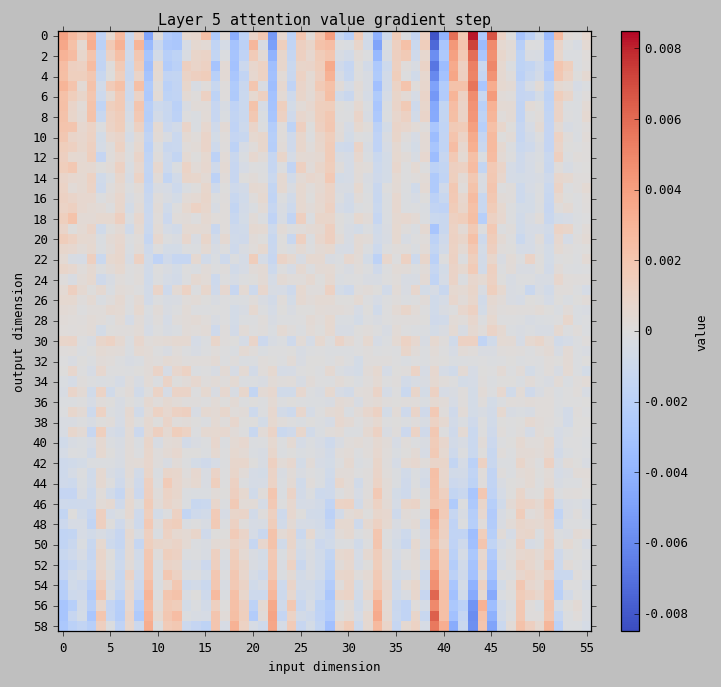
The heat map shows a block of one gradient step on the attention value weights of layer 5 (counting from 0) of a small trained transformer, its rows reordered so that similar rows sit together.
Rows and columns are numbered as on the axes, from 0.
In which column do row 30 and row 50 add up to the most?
39
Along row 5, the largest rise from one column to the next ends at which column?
45
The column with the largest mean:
43
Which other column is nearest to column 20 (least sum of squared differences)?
8
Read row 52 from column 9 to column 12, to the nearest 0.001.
0.002 0 0.001 0.001
